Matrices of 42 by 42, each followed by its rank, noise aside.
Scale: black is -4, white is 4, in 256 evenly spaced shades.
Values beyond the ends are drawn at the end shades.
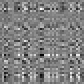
two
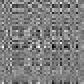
two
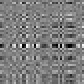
one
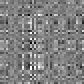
two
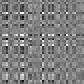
one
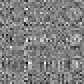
four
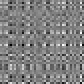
one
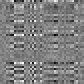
one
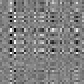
one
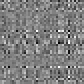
two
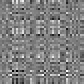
two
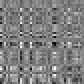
two
